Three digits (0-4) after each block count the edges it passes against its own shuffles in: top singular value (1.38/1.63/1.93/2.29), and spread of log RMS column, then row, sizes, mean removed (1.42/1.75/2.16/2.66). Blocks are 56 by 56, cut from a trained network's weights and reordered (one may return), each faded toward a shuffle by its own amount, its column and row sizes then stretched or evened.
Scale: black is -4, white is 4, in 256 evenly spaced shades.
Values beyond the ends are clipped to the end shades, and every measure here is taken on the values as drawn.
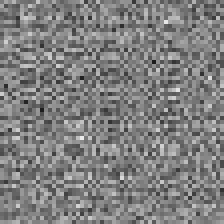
4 0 1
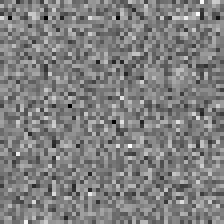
2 1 2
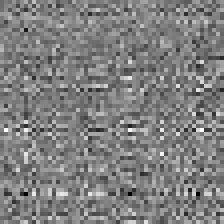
4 3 3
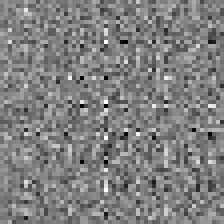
3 3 2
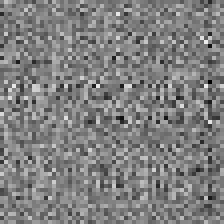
3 1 3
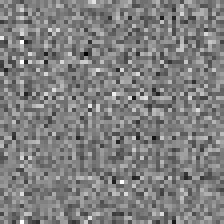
0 1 3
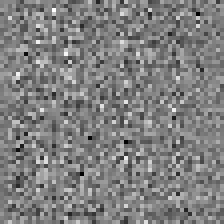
1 4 0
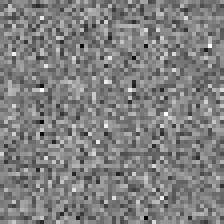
0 1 0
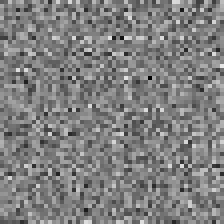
3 0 3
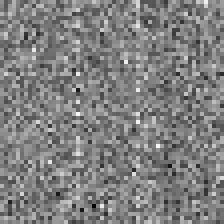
1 2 0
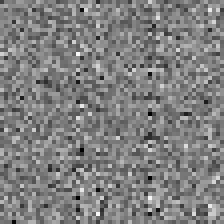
1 2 0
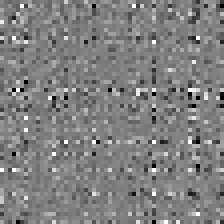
1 4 4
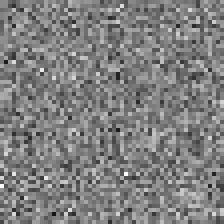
2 1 1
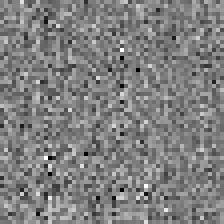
0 3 0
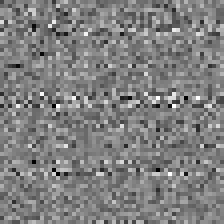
2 1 4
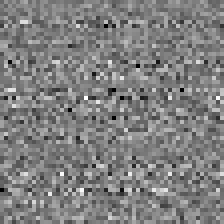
0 0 4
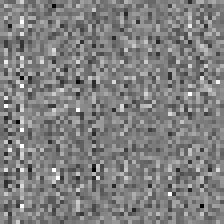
1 4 1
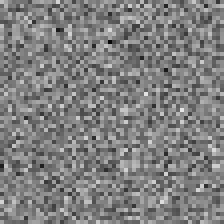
3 0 0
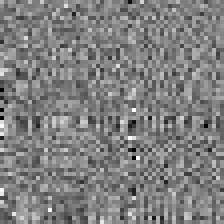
4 1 2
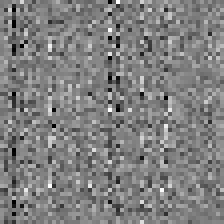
2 4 1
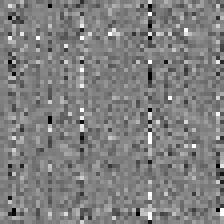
2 4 1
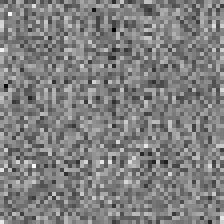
3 0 2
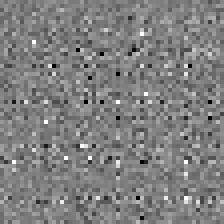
0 2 3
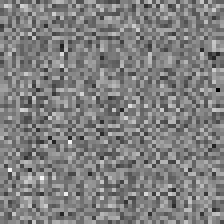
4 1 0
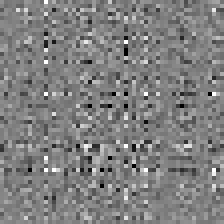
3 4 3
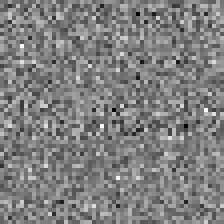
0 0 3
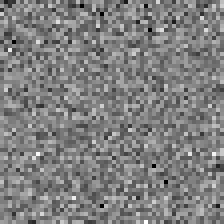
0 0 2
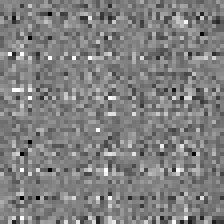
1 3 4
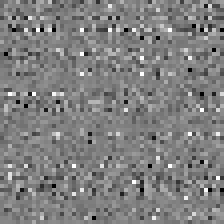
1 1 4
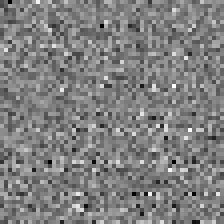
0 0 3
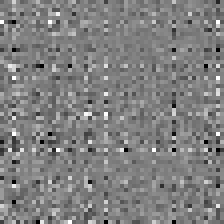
0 4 4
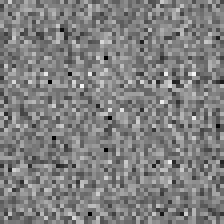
1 0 2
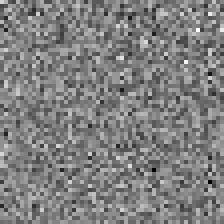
0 2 1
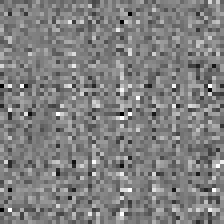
2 4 3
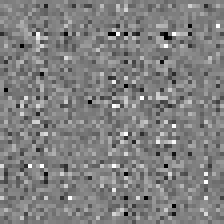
0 3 3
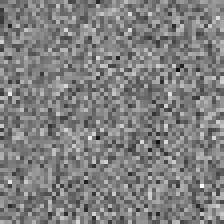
0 2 0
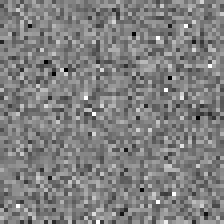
0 0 1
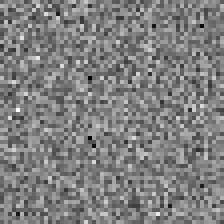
0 0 0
